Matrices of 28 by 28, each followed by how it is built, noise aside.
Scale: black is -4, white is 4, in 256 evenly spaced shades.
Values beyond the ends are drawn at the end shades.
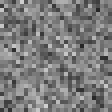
Toeplitz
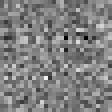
low rank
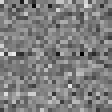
uneven rows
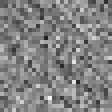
Toeplitz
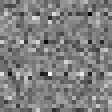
uneven rows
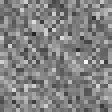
Toeplitz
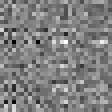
low rank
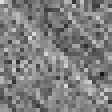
Toeplitz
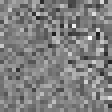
upper triangular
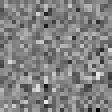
low rank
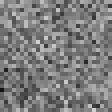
Toeplitz
